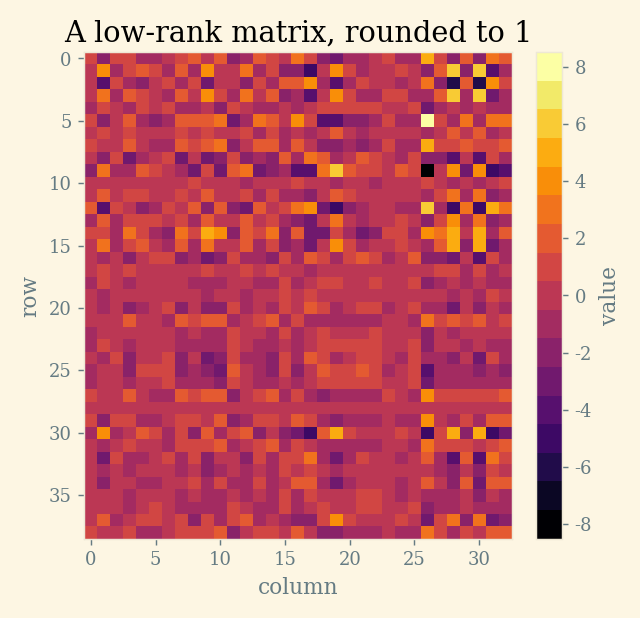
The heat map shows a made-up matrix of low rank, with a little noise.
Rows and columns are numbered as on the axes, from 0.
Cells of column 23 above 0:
6
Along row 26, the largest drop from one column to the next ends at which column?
26
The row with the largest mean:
14
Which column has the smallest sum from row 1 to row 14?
17
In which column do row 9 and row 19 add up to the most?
19
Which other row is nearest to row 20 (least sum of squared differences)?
24
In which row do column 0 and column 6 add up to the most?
12
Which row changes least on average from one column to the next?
28
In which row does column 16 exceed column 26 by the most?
9
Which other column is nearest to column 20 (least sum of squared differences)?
5
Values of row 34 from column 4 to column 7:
-1 -1 0 0
